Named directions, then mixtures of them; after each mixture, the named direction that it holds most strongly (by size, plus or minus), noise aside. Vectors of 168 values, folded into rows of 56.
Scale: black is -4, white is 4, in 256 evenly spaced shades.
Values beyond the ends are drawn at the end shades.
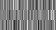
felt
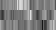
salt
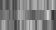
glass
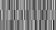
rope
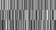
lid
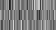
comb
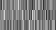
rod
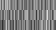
lid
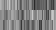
glass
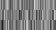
lid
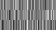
felt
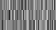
rope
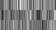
salt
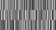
lid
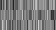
felt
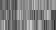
glass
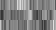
salt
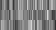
glass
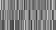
lid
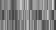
glass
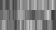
glass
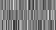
felt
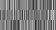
felt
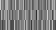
lid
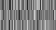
comb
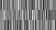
rod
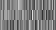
rod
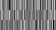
rope
